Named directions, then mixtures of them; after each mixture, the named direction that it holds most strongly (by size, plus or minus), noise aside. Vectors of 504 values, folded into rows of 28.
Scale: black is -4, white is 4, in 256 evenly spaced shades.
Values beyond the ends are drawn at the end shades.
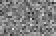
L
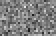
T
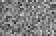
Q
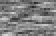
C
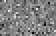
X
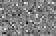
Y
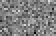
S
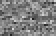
L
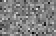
X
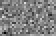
Y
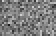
Q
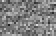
Q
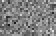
Q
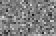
T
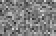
L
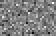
Y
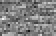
C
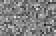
Q
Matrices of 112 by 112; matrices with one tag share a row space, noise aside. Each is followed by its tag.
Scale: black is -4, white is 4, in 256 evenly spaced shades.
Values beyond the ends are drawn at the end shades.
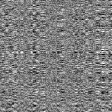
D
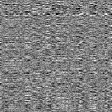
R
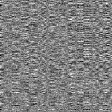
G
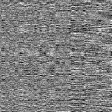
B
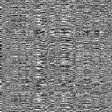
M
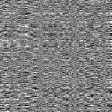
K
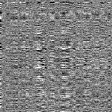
M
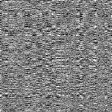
R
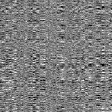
D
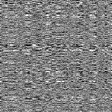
R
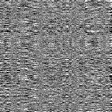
K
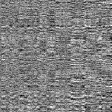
B
